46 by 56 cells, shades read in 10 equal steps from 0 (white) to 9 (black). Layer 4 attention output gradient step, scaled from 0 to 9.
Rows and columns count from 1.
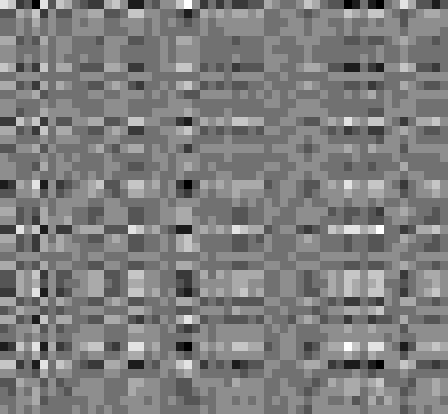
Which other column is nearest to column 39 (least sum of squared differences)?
15
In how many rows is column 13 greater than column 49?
16
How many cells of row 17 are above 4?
20
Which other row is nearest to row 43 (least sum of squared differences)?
35
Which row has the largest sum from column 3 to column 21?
1
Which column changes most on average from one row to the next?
24
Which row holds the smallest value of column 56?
39
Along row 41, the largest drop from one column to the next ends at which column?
6
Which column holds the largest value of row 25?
5
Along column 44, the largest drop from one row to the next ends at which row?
2
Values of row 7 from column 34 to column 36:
4 4 4
